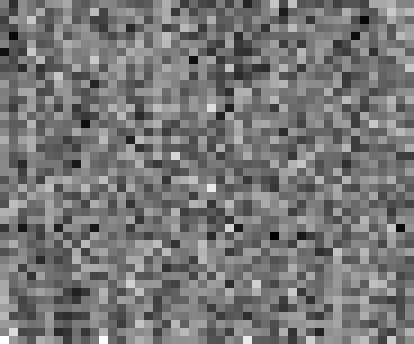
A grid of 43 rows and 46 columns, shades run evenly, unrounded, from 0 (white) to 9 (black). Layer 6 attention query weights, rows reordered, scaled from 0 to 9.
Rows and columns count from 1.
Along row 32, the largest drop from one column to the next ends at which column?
38
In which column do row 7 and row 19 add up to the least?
4
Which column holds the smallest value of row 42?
2
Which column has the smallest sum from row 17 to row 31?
6
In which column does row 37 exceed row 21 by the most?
34
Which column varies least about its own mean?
13
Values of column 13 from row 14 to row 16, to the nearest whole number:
3 5 5
